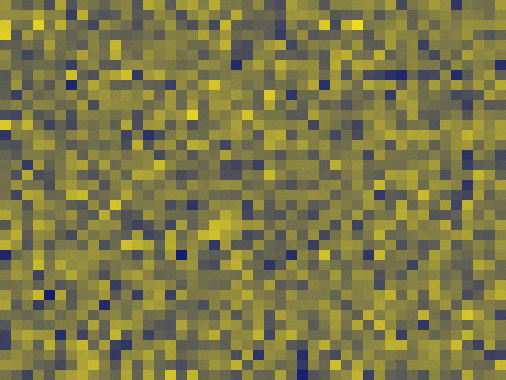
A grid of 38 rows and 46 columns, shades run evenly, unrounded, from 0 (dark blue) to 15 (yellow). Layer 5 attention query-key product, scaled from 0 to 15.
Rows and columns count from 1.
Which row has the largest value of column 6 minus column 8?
3
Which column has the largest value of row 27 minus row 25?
22
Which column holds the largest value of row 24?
20
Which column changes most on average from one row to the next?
35
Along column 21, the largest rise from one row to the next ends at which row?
16
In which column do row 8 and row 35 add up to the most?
7
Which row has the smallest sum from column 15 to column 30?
21
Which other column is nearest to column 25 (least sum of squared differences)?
38
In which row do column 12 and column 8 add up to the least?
34
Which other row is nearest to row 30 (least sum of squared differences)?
1
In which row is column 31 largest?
37
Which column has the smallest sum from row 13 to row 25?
23
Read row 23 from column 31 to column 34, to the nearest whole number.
4 9 3 8
